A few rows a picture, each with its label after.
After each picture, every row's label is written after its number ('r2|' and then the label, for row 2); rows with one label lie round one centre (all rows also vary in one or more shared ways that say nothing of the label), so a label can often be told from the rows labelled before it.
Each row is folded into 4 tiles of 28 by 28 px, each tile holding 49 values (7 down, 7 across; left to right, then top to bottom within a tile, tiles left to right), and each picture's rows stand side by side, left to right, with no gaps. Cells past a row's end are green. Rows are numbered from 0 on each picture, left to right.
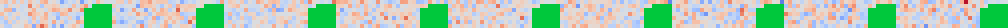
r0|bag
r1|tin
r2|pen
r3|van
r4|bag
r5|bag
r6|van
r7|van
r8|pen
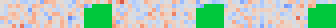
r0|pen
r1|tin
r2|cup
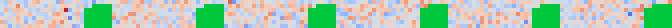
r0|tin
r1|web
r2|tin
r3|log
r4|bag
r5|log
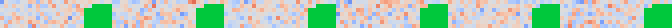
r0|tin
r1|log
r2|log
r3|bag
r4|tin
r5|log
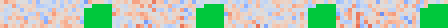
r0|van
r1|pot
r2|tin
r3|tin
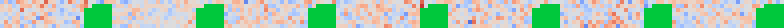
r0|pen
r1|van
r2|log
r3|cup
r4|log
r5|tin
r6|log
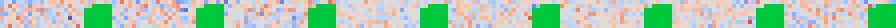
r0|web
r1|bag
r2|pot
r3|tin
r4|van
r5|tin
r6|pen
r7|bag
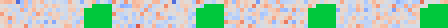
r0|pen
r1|pen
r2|van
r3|pen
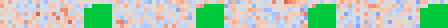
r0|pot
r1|van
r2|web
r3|pen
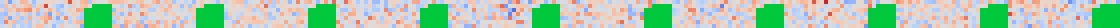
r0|van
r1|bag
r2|log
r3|van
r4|pen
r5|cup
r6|van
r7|pen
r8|van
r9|pen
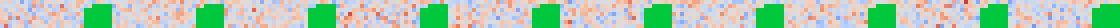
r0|pen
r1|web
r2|van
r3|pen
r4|log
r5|log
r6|pen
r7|pot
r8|pen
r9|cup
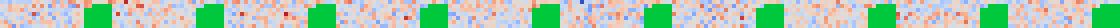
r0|cup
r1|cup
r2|web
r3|log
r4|log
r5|pen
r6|van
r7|bag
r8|pot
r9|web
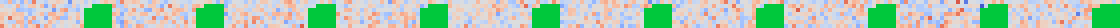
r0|pot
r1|web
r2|web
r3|web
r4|cup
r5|bag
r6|pot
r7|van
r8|pot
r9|log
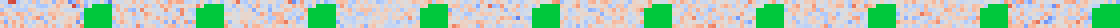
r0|web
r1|web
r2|tin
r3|bag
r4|pen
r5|tin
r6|bag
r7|log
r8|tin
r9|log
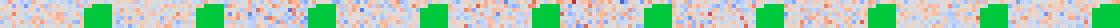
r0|bag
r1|web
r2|pen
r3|cup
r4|cup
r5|pen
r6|cup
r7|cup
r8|pot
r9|pen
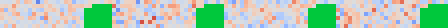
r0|van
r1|web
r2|cup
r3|web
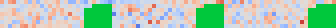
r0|bag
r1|log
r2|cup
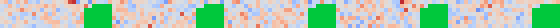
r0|van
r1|bag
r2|tin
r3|tin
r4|pen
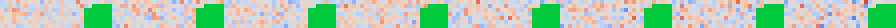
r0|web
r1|pen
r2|bag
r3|bag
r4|web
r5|log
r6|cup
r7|tin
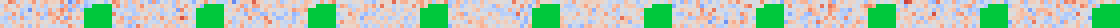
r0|bag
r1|van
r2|tin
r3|van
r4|bag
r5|tin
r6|cup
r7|bag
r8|web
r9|cup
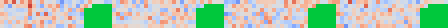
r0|tin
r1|pot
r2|web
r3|cup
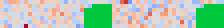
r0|pen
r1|cup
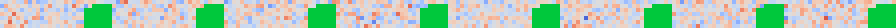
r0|van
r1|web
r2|web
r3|pot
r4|van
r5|van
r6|pen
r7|log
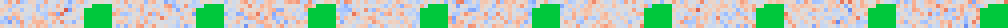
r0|bag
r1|log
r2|web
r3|web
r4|web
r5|tin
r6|log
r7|van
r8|tin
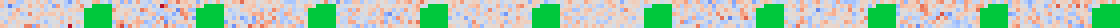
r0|log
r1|cup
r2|bag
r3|web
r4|cup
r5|pen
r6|van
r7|van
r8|bag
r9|log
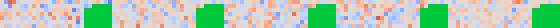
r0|web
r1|tin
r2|bag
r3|cup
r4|web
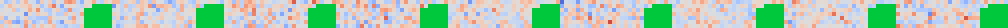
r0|pot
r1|tin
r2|cup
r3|van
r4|log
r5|pen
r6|bag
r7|cup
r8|pot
